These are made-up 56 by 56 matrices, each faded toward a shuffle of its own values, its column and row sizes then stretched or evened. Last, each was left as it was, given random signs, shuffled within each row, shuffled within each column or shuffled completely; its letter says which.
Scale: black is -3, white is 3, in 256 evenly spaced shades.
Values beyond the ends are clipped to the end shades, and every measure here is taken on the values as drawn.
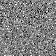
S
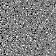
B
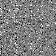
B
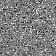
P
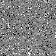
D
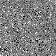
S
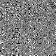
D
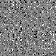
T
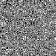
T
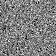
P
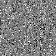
B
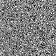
B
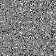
D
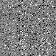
D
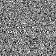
S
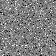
P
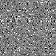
T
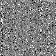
B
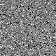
S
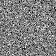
P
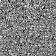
S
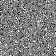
P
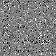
D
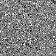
D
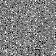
B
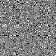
T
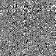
T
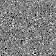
S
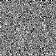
D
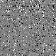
T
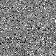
S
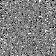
B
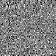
T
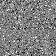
S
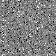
B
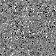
D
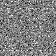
S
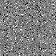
T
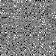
T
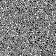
P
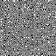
T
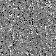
B
